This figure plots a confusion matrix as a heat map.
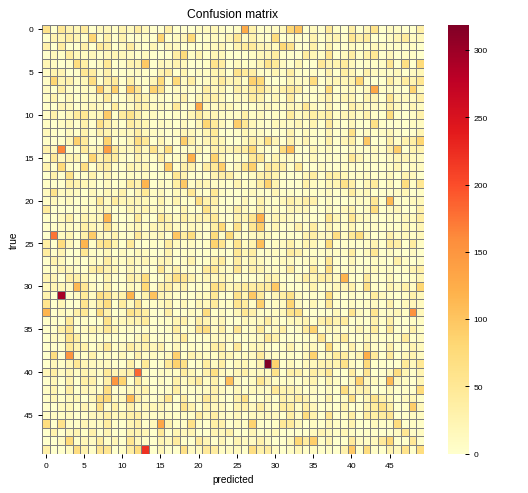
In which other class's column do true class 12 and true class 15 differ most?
19
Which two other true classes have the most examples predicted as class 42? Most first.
38, 13
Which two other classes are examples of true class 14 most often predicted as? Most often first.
2, 8
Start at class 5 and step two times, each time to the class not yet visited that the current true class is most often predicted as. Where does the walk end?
28
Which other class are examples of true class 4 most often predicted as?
13
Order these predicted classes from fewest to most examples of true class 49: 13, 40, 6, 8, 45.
6, 45, 8, 40, 13
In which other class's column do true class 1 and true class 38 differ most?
3
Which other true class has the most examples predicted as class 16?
14
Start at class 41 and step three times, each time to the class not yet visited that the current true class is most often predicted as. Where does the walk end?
45
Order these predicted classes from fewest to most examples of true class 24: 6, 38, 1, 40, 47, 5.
47, 5, 40, 38, 6, 1
